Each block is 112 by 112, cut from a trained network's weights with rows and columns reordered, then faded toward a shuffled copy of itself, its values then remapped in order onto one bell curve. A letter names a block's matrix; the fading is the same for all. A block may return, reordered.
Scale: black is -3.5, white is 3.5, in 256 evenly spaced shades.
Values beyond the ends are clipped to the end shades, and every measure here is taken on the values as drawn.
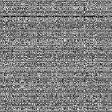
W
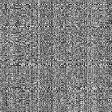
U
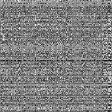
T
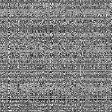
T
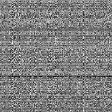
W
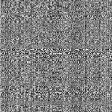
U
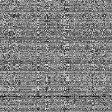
T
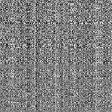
U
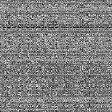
T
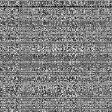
W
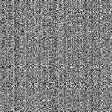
U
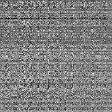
T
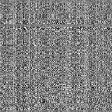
U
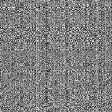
U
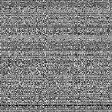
W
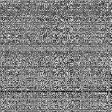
W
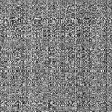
U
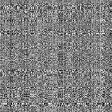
U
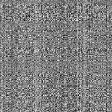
U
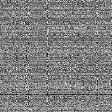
W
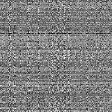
T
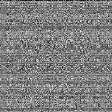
W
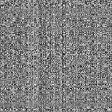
U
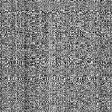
U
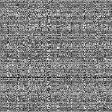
T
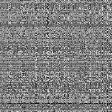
W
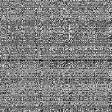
T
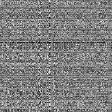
T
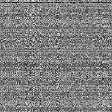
W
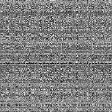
W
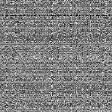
T
